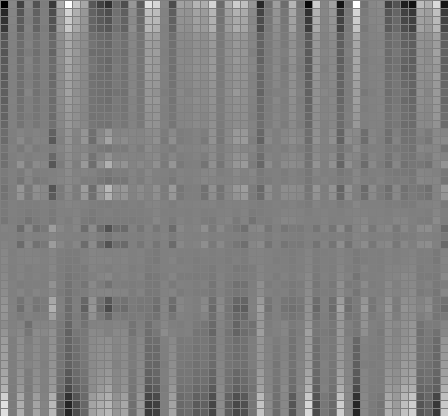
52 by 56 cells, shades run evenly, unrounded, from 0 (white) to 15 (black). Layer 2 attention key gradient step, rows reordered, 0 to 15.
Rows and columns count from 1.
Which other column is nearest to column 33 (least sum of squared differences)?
43
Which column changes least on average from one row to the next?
2
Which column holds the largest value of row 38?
14
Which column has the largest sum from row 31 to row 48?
9
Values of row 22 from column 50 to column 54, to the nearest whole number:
8 8 8 7 7
